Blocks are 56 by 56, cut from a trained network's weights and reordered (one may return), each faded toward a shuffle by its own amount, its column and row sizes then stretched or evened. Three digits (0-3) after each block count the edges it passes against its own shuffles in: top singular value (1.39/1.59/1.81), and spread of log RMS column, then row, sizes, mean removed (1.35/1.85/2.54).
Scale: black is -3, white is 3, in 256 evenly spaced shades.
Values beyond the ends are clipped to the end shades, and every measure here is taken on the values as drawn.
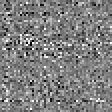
0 2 3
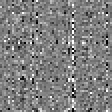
2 3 1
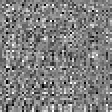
3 3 2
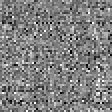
2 1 2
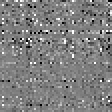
0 2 3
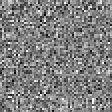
2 0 1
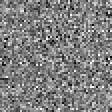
0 1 1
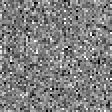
0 1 0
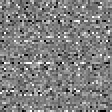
0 0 3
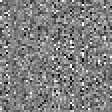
0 3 0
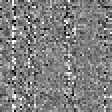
2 3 1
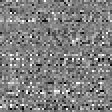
1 1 3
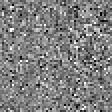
1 2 1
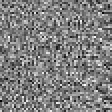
3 0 1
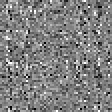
0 3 2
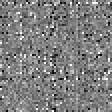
0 2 2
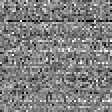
2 0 2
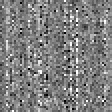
2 3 0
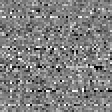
2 0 3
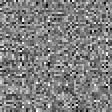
2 2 0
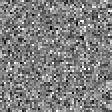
0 1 0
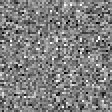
1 1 1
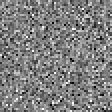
1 0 0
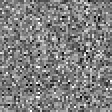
1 1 1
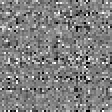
1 2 3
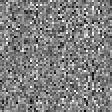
1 2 0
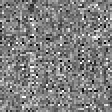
1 2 1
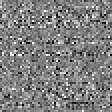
1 1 3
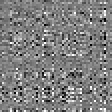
3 3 3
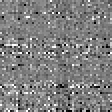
1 0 3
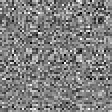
3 1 2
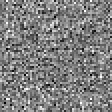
2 1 0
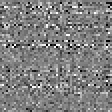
1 1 3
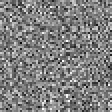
3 1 0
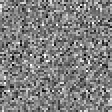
0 0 1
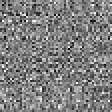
3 1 2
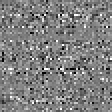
0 2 3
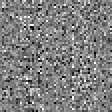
0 3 0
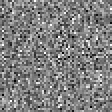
2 2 0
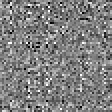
1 2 2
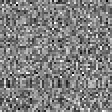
3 1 1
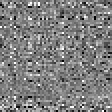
3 2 3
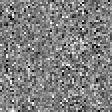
0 2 0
